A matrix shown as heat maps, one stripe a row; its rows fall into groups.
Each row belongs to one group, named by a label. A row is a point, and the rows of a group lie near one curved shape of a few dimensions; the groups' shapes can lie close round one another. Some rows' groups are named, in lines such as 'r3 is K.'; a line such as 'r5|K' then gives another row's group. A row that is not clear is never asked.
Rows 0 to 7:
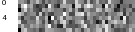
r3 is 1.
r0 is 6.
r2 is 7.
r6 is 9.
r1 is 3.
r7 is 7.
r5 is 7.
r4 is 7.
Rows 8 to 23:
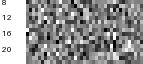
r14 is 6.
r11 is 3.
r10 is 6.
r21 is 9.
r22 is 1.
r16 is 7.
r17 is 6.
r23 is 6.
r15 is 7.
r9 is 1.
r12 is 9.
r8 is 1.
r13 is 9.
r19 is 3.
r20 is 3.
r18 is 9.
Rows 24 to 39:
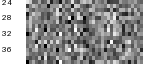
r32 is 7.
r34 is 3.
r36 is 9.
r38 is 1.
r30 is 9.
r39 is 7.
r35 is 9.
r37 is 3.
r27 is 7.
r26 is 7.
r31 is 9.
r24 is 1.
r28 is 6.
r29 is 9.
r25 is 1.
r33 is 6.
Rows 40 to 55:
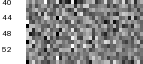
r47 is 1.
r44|7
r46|7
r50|7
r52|9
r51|1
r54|7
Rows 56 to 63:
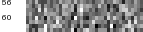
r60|9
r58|1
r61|7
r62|3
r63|9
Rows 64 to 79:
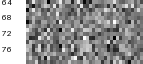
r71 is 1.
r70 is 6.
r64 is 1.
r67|9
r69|7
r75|1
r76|1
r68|3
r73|6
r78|1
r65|3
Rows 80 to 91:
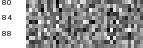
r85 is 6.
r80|9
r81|7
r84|7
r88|6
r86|7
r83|1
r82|6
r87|3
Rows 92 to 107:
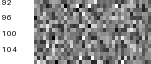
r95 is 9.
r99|1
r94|9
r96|7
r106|6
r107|6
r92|9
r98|3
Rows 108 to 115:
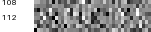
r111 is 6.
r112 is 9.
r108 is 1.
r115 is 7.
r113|1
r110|6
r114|7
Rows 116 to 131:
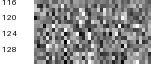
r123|9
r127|6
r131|9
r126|7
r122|3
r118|1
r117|3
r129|9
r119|1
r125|1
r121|1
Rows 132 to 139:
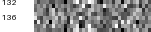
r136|7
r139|9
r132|9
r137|6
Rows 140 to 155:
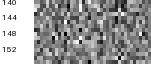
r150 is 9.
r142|7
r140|1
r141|1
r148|7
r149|1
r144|3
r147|1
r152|6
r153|6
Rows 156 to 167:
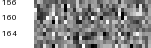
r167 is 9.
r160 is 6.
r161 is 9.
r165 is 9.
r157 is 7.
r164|3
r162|6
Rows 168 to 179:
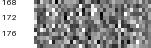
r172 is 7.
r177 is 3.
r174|3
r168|1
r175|1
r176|7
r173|7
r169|6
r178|6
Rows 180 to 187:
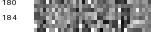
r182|3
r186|7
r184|6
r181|6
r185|3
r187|6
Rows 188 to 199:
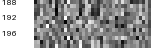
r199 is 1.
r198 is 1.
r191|1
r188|7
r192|7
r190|1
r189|1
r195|7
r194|1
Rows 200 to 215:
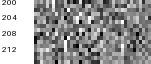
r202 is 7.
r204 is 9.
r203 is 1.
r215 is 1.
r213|1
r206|9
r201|1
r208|6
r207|1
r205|6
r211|9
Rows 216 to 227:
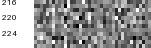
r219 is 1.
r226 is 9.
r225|3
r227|7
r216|1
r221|3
